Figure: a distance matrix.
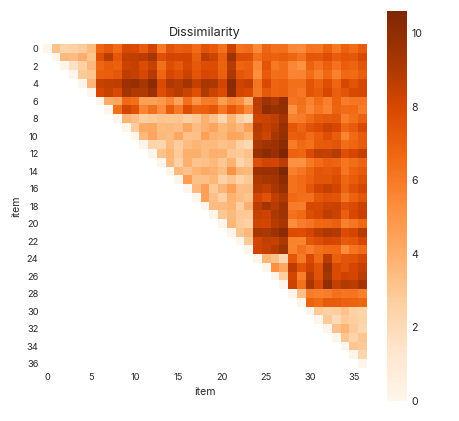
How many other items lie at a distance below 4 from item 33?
6
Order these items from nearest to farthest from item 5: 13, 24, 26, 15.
24, 26, 13, 15
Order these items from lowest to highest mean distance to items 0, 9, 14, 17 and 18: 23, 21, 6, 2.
23, 21, 6, 2
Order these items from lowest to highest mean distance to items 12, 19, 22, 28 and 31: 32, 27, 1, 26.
32, 1, 26, 27
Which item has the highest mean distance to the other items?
27
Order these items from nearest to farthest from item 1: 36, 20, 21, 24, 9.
24, 20, 36, 9, 21
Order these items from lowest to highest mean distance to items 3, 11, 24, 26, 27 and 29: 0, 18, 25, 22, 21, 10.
0, 25, 22, 18, 10, 21
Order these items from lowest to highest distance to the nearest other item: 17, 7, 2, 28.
2, 17, 28, 7
